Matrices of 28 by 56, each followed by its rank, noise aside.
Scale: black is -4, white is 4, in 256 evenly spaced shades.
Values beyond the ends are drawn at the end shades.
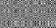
two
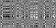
two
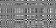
two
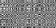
three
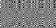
two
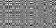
two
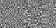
six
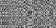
four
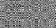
three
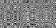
three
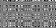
two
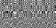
three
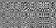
three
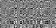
three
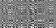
two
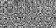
six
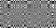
two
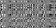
three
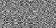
six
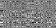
four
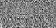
six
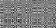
three
